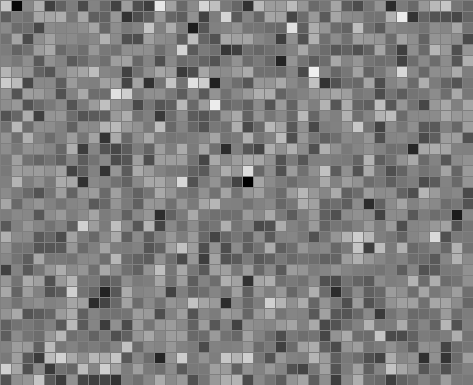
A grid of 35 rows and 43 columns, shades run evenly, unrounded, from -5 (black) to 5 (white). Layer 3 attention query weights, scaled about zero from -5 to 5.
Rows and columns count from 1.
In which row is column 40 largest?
22
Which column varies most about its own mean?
23
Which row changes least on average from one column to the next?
19
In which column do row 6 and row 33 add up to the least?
15
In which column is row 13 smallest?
10
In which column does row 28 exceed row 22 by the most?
25
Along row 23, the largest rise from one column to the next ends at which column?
35
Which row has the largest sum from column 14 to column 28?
1
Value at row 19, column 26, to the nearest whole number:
-1
